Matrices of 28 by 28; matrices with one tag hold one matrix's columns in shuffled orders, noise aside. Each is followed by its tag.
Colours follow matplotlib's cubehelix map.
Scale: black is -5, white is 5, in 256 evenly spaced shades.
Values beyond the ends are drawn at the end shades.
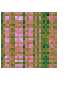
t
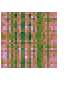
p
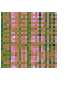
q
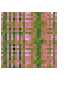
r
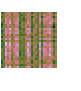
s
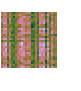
s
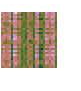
r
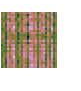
p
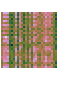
q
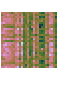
s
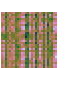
p
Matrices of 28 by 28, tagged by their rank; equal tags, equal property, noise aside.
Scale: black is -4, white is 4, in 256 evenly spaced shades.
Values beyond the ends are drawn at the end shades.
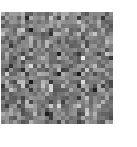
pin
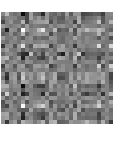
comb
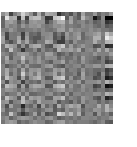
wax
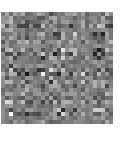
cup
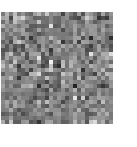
pin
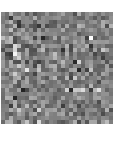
pin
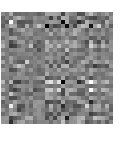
comb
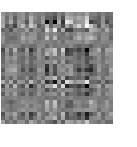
wax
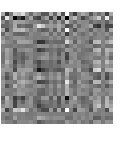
wax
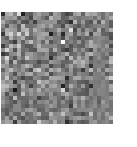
pin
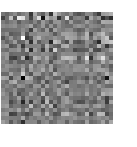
cup
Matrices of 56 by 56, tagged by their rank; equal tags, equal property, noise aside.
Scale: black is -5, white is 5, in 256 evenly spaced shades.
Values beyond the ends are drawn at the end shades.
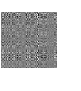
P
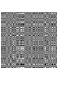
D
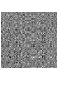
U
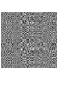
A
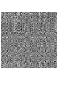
U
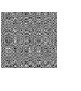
P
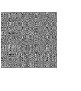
U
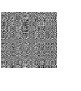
A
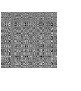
P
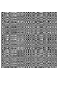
D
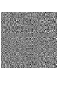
U
